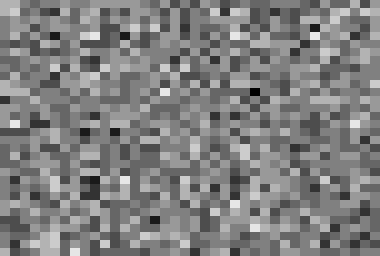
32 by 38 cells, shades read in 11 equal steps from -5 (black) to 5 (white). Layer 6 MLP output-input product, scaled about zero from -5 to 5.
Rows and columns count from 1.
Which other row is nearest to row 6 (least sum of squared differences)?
21
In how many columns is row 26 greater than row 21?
18
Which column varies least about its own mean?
3
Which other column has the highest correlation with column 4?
32
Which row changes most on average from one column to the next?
5
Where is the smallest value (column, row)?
26, 12
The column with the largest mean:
8
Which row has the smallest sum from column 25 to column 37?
30
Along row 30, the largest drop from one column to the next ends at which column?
7
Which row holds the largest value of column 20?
19
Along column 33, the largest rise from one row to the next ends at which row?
23
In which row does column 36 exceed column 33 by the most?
16
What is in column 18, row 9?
-1
